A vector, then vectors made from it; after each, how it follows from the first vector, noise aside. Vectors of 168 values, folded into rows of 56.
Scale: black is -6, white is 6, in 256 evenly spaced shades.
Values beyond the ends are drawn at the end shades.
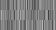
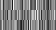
reversed, scaled up.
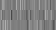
wrapped around, partly zeroed.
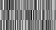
wrapped around, negated, scaled up.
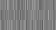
negated, shrunk.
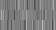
partly zeroed.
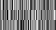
reversed, scaled up.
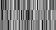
wrapped around, scaled up.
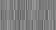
negated, shrunk.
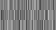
negated.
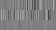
partly zeroed.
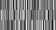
scaled up.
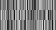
scaled up.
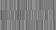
negated, shrunk.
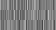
negated.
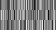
scaled up.
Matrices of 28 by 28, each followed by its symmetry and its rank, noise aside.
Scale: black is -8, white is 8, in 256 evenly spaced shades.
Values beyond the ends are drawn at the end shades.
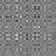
antisymmetric, rank two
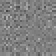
no symmetry, rank four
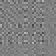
antisymmetric, rank two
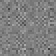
symmetric, rank two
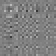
symmetric, rank two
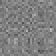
no symmetry, rank three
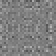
antisymmetric, rank two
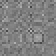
symmetric, rank four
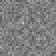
symmetric, rank four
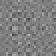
no symmetry, rank two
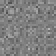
symmetric, rank four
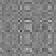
no symmetry, rank two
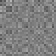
symmetric, rank two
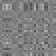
no symmetry, rank two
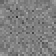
symmetric, rank four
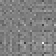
symmetric, rank two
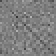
symmetric, rank four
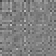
symmetric, rank two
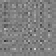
no symmetry, rank three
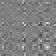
symmetric, rank two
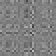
no symmetry, rank two
